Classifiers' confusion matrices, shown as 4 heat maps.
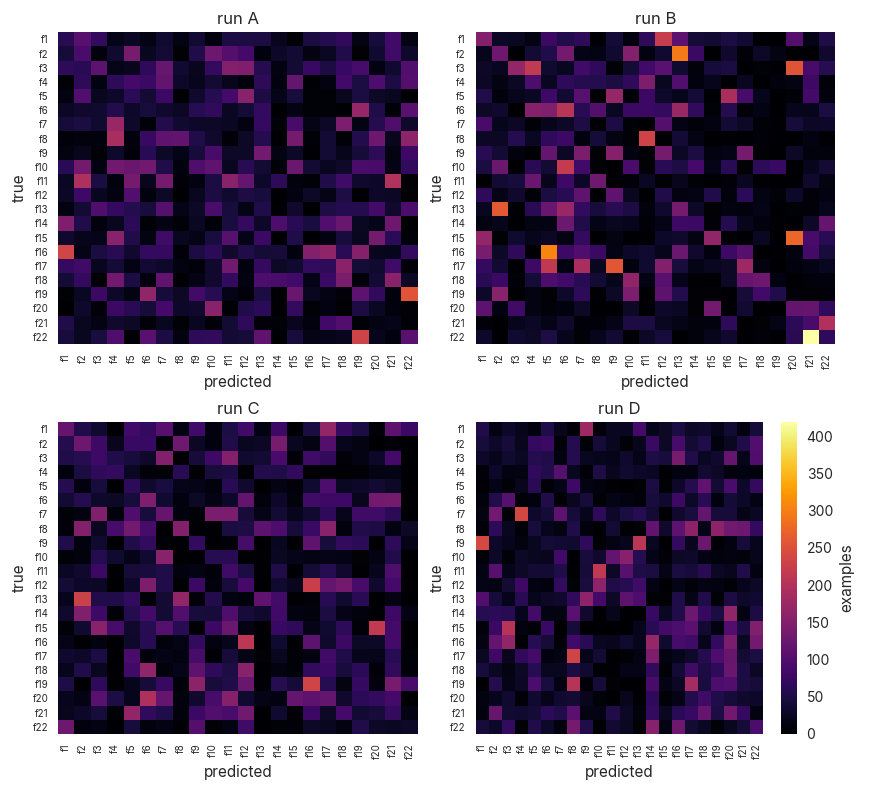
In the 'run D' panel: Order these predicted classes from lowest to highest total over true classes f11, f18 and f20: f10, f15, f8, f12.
f15, f8, f12, f10
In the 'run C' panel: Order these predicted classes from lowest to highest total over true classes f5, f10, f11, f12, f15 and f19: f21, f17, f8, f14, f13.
f13, f8, f14, f17, f21
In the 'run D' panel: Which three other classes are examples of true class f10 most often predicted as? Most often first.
f12, f11, f7
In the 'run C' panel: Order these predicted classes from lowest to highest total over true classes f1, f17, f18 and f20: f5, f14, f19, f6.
f14, f19, f5, f6
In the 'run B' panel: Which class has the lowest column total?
f19
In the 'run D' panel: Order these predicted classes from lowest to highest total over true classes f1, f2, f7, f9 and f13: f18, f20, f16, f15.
f15, f20, f16, f18
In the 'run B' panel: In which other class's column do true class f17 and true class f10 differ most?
f9
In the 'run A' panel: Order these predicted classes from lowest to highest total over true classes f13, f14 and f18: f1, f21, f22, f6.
f6, f22, f1, f21
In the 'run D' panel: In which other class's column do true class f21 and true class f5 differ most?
f2
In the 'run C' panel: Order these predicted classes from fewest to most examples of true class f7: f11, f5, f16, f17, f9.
f9, f16, f17, f5, f11
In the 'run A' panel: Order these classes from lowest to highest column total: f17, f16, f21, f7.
f16, f17, f21, f7
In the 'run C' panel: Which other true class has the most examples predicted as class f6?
f20
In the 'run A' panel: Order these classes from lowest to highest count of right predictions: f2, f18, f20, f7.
f20, f7, f2, f18
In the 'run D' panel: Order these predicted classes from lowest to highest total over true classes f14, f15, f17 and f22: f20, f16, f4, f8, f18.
f4, f18, f16, f20, f8
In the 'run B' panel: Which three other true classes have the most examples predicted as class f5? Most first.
f16, f17, f6
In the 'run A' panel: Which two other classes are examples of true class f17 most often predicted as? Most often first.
f18, f11
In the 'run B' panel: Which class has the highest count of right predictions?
f6
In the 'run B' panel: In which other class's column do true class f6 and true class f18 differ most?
f13
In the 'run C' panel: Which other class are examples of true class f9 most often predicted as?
f16
